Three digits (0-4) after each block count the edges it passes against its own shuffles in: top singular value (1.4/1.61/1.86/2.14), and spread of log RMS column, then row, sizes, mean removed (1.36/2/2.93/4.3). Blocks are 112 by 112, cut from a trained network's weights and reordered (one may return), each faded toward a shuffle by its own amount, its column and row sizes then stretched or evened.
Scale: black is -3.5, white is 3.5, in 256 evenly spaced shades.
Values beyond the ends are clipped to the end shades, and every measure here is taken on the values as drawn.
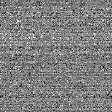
3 2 1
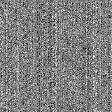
3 2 1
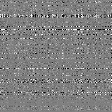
3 2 4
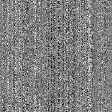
3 3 0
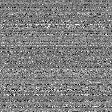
3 0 3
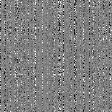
1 4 2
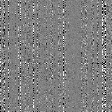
3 4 1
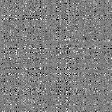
0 3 3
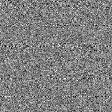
2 0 2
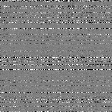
3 1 4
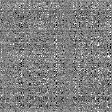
2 3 1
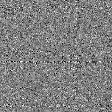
2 1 2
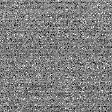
2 2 1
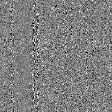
2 3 1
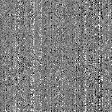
3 3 2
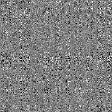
1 3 2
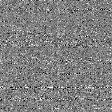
0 0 3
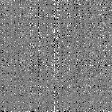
1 3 3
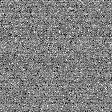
1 0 0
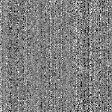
3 3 1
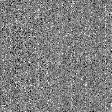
0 2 0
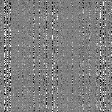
3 4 0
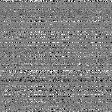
2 2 4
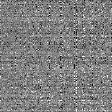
3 3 1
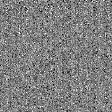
0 1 1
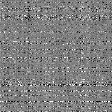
1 1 4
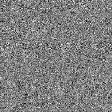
1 0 2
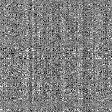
3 0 3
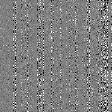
2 4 1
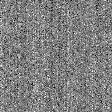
1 1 0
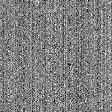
3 2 1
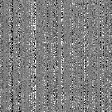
3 4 1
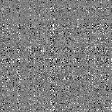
0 3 3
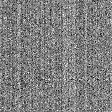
3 0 1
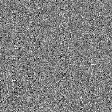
1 2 1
